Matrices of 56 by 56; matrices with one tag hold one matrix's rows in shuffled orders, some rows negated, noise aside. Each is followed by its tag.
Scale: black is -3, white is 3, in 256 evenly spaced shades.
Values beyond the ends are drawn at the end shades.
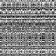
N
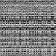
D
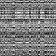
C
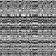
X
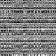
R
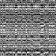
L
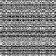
N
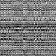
R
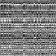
R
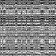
L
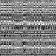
R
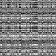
X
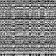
C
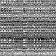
R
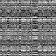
X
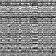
X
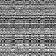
C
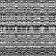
L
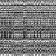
R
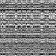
L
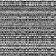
D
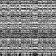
X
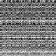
N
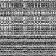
R
